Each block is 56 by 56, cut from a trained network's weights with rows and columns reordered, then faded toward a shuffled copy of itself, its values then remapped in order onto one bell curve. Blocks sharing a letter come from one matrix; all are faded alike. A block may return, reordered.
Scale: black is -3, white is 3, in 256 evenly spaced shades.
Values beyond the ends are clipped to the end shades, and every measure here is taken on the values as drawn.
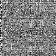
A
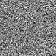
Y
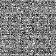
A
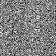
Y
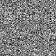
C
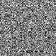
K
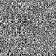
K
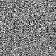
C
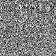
C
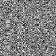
C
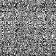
A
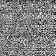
A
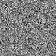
Y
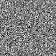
Y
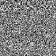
K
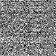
A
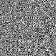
C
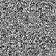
Y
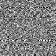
K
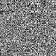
K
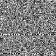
K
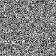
K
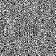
C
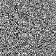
Y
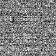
A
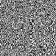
C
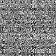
A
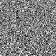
Y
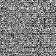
A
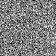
Y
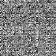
A
